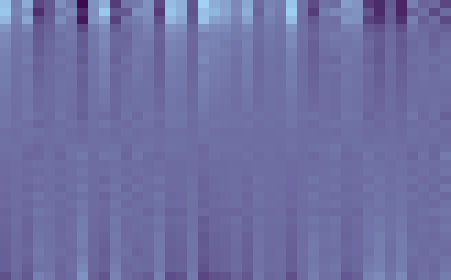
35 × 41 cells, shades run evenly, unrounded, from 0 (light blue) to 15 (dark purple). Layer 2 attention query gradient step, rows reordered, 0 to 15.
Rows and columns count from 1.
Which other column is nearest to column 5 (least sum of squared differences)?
36
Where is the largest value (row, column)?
1, 8
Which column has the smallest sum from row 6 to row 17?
19
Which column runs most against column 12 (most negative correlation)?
31
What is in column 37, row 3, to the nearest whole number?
12
